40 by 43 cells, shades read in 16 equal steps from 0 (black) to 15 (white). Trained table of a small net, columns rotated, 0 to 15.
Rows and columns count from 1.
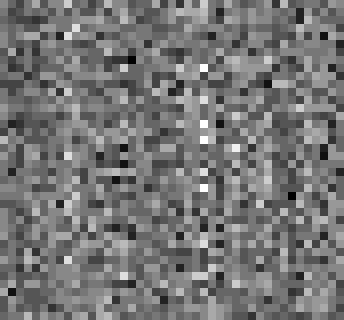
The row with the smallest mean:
11
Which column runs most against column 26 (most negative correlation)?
42
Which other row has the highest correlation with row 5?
20
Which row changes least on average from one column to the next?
4
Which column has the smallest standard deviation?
18
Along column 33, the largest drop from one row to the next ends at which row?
34
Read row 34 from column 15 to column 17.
7 8 6
